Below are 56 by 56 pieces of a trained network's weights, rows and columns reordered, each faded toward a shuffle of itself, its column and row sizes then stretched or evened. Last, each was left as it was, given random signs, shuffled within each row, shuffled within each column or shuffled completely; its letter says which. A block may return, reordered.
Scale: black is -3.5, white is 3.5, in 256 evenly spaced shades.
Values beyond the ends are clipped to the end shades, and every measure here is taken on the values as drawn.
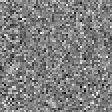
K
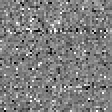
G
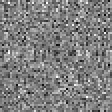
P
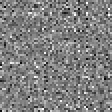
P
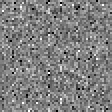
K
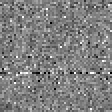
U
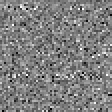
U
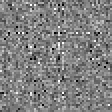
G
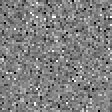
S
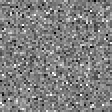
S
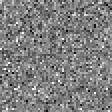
S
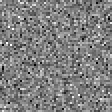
S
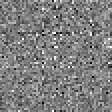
G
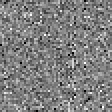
K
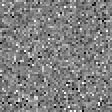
S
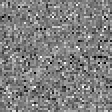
U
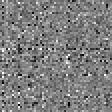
G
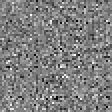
G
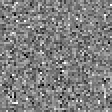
K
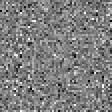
G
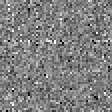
G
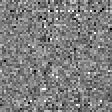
G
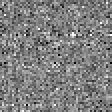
U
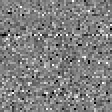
U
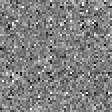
G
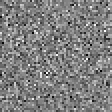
U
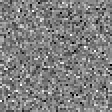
S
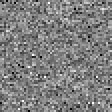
U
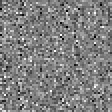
K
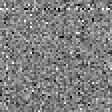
G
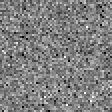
S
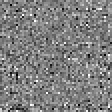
G
